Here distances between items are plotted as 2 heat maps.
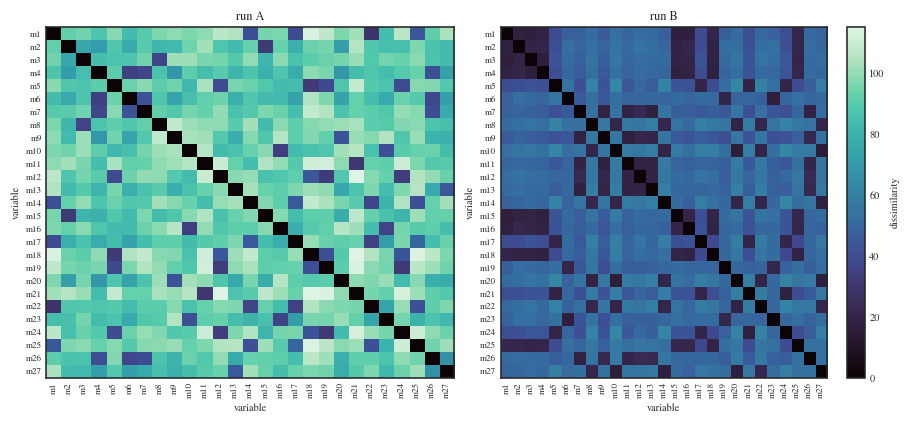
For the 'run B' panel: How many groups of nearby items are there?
5
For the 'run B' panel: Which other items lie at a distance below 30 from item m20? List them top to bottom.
m8, m10, m14, m22, m27
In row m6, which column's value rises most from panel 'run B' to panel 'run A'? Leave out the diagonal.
m19
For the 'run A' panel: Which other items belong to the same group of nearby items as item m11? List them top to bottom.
m21
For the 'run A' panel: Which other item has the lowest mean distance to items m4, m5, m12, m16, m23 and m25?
m10
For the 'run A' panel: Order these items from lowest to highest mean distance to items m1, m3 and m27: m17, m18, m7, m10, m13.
m17, m13, m7, m10, m18
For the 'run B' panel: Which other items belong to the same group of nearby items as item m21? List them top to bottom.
m5, m17, m24
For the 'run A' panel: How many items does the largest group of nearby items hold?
5
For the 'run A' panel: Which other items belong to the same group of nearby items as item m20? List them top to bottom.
m9
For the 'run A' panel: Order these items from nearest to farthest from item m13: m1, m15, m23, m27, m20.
m27, m20, m23, m15, m1
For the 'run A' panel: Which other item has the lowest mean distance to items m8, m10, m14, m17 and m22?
m1
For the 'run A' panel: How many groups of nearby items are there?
9
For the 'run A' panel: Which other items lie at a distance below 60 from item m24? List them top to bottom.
m5, m12, m18, m19
